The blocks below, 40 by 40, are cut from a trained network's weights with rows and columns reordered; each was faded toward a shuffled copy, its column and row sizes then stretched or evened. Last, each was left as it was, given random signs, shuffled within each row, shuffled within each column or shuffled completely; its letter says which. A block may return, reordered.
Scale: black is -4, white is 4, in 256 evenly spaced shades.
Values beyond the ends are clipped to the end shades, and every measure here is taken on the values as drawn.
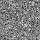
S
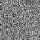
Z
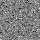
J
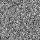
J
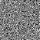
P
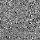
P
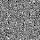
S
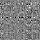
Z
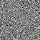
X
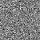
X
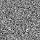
X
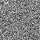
J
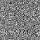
Z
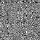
P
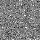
X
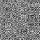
Z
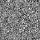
P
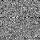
X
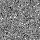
J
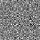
Z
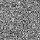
Z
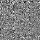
P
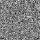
P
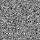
X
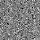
S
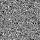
X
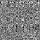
Z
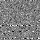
X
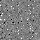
S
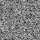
S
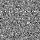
X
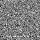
X
